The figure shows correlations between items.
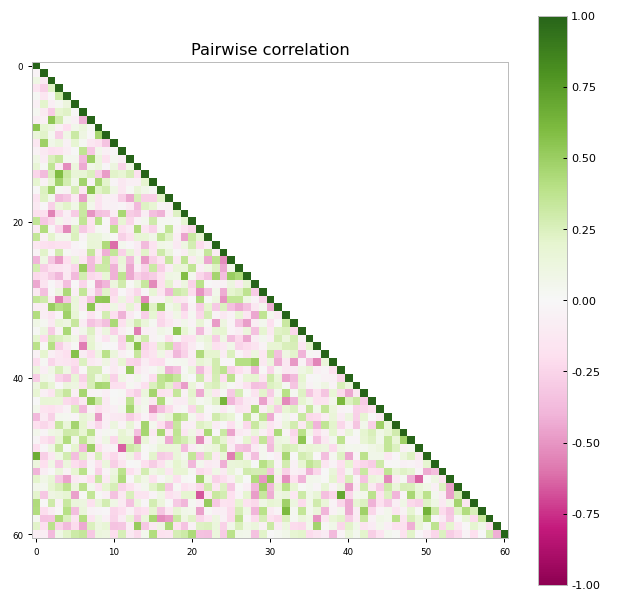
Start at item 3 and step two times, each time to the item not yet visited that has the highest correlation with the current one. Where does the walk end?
31
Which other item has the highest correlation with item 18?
34
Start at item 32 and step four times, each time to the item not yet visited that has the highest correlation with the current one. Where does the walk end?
8
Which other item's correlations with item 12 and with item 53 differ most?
49
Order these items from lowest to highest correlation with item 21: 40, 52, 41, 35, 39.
39, 52, 41, 35, 40
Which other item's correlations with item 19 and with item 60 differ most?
15
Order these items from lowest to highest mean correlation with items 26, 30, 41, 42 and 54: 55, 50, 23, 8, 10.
10, 55, 23, 50, 8
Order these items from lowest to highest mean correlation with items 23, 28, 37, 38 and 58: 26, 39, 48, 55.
55, 39, 48, 26
